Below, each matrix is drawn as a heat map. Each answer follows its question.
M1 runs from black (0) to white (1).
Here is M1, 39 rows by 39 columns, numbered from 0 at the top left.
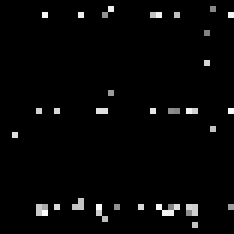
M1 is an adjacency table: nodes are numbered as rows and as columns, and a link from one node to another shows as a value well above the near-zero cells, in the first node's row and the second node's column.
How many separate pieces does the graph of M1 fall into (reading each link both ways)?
10
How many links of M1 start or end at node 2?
8
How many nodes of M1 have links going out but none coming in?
9
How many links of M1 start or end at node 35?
9
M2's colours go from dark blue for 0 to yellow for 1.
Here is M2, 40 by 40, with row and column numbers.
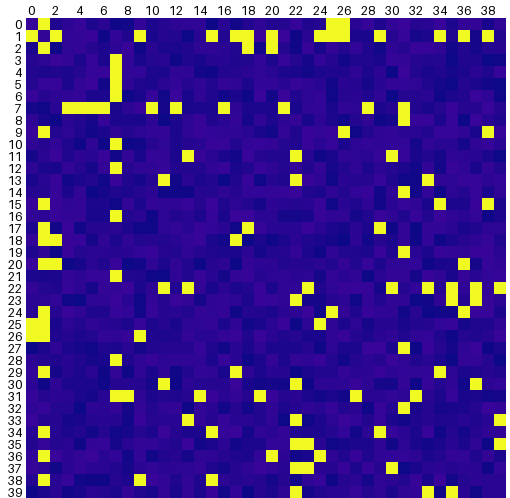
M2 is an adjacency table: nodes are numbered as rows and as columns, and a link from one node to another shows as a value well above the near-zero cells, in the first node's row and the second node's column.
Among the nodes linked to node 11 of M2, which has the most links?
node 22
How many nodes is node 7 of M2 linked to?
10
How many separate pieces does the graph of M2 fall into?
3
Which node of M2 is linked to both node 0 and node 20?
node 1
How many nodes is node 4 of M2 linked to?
1
